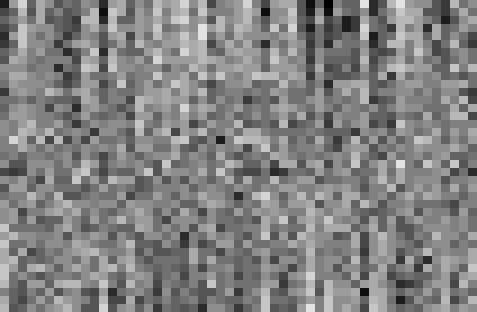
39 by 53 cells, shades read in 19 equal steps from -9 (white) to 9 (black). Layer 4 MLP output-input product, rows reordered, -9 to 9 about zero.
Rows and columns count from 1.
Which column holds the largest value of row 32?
41
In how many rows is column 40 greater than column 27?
18
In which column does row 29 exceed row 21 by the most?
45
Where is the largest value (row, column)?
1, 37
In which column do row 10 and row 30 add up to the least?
30
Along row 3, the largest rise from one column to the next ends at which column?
12
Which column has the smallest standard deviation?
26
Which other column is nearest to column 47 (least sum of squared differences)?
20
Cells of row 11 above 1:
11
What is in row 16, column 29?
2
